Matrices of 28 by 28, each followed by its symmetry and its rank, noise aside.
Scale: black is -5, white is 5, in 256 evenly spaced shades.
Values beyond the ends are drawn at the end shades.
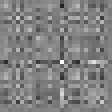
symmetric, rank two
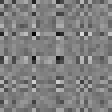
symmetric, rank one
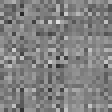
no symmetry, rank three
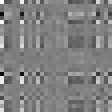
no symmetry, rank one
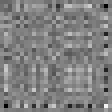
symmetric, rank two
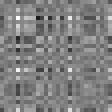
symmetric, rank one
